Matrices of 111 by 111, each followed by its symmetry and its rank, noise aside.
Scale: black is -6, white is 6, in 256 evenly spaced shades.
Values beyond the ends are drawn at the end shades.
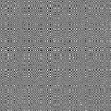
symmetric, rank one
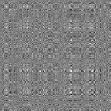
symmetric, rank three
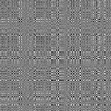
symmetric, rank two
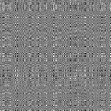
no symmetry, rank three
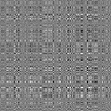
antisymmetric, rank two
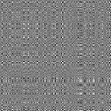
symmetric, rank two
